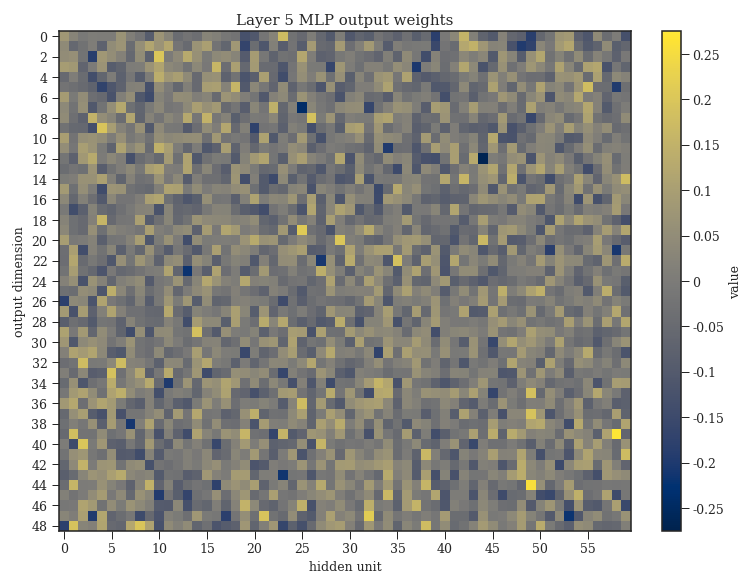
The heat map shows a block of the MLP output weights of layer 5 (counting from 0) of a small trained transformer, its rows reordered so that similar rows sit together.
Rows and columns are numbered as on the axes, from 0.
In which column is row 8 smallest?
49
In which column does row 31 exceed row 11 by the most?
34
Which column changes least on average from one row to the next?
31
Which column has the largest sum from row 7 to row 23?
11
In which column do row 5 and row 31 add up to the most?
55
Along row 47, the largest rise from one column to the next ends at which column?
4
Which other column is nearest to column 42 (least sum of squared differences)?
18
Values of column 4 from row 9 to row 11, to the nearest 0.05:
0.2 0.05 0
